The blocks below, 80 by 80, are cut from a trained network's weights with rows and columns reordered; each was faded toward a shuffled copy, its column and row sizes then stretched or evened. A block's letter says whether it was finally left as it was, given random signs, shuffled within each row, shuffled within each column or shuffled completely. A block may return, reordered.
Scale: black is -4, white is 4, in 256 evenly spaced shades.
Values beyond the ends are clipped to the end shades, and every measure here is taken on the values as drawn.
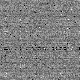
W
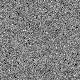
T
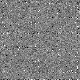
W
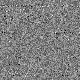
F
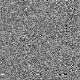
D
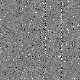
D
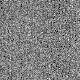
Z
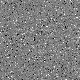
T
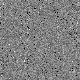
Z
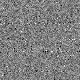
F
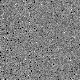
Z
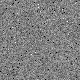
T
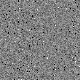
Z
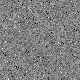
T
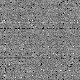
W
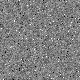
T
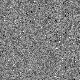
Z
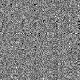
W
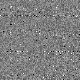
D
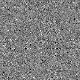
D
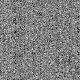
Z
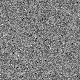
T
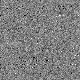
F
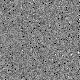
Z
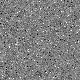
T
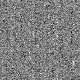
Z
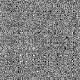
W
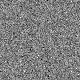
T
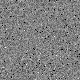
T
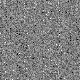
Z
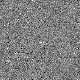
D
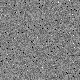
T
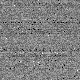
F
